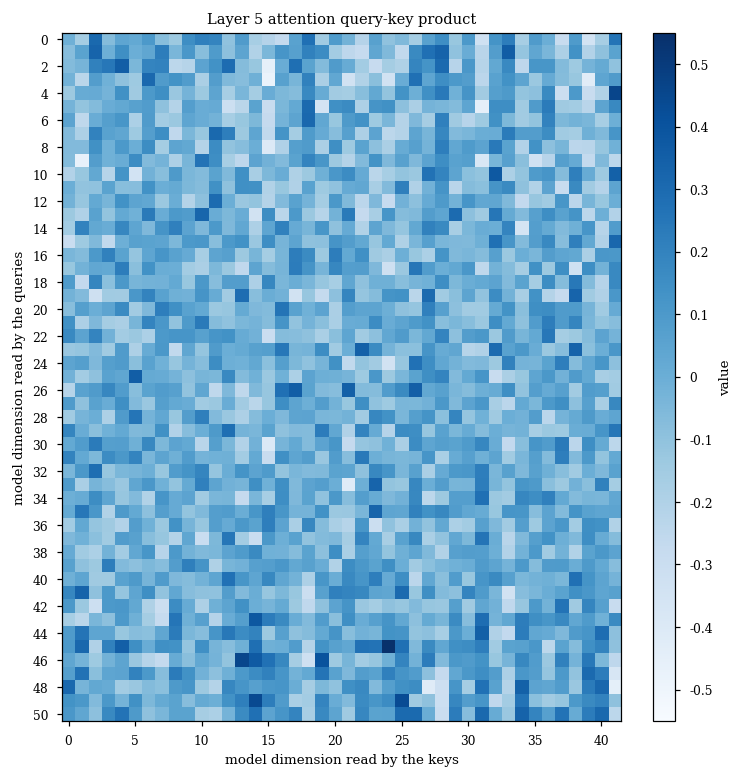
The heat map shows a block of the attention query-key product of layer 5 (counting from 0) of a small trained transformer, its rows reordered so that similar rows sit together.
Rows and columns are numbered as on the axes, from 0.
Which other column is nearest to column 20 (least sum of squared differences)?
30
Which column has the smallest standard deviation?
9
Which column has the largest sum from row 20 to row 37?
26
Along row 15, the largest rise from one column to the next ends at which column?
41
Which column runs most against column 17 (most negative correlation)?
13
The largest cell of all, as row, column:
45, 24
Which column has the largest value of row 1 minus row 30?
33
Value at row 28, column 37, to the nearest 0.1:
0
